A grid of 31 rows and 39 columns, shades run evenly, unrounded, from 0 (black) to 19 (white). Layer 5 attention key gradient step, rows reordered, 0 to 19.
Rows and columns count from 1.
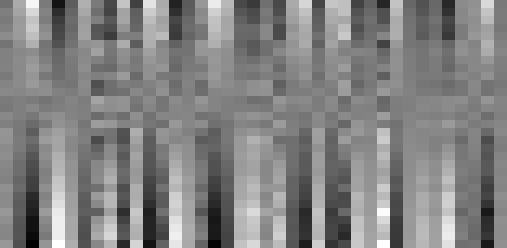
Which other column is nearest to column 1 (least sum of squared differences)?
4
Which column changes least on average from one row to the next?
32
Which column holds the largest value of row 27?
30
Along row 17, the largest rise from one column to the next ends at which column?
11
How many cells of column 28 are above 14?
4
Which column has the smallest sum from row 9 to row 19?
8
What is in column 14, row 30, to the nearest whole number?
18
